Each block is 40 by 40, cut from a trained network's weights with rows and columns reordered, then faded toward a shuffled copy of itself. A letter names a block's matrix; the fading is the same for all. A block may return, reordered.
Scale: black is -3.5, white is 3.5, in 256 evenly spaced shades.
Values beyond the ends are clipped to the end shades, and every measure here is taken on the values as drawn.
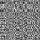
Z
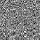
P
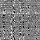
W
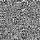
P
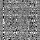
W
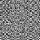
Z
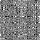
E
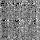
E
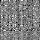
E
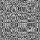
Z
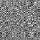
P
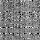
E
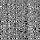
E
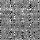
W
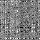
E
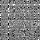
W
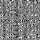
E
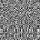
Z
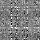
W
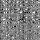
E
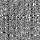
E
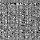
E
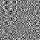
Z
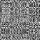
Z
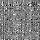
E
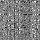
E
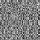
Z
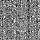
E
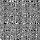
E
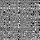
W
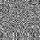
Z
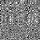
P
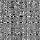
E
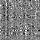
E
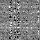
W
